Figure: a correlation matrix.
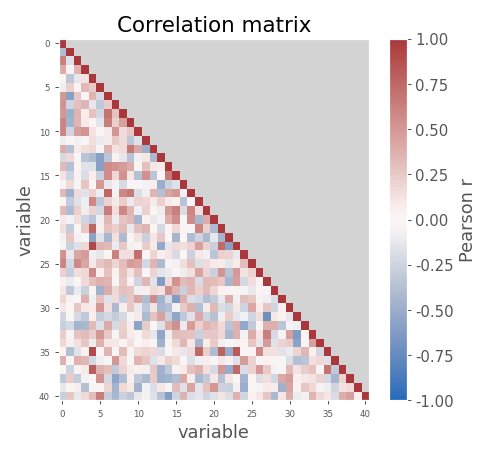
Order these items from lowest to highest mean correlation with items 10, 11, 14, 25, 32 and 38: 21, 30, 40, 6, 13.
13, 40, 30, 21, 6
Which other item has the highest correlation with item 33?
27
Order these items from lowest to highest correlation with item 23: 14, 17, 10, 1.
1, 14, 10, 17
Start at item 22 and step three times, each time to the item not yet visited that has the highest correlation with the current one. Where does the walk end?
9
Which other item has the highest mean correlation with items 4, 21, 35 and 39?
23
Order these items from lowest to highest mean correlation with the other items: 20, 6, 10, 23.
20, 10, 23, 6
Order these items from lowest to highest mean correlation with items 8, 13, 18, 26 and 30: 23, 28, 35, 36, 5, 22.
22, 5, 36, 28, 23, 35
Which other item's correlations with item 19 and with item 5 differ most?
14
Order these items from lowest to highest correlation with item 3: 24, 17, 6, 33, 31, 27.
31, 17, 6, 27, 33, 24
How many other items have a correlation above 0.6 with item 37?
3
